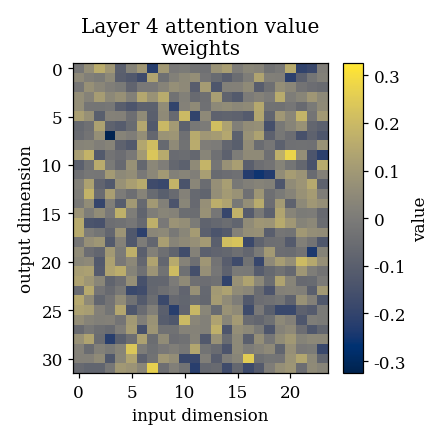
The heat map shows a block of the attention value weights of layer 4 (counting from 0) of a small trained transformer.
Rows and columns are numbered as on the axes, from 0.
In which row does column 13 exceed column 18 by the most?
6
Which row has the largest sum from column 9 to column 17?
7
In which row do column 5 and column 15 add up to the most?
29
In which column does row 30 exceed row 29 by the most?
16
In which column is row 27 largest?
13
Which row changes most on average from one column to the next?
5
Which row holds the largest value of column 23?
10
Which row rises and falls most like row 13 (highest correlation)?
24
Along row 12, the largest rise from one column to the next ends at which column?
9
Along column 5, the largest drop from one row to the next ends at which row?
23
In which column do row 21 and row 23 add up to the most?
1
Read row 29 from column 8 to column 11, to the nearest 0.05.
0 0 0 0.15
